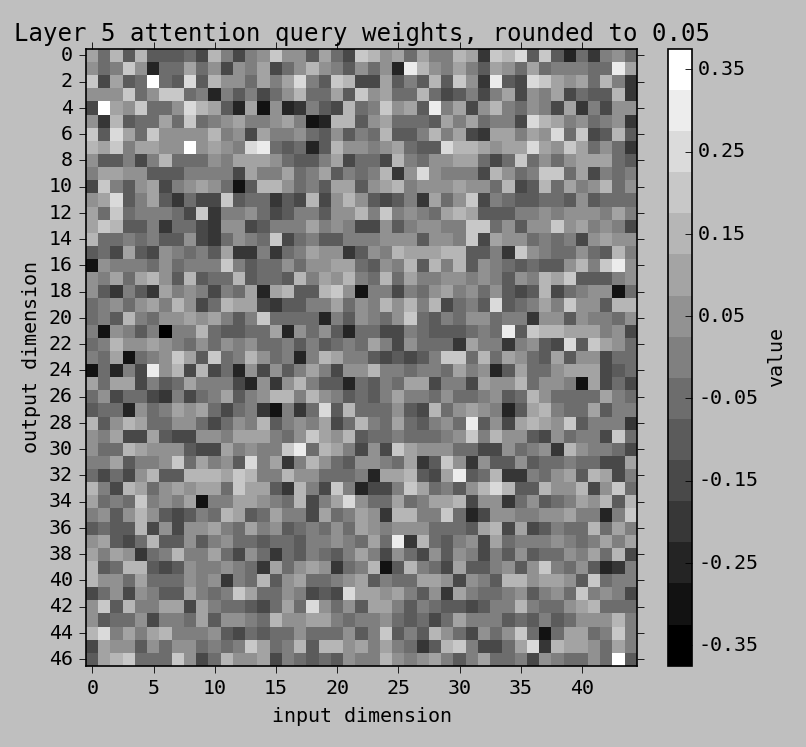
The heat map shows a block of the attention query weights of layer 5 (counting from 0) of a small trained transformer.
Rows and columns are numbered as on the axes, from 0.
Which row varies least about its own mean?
43
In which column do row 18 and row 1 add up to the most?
26
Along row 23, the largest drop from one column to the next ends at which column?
3
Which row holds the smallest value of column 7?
11
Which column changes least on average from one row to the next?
23
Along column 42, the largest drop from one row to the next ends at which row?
35
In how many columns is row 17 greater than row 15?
22
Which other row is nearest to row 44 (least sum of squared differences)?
42
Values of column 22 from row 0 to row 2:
0.2 0.05 -0.15
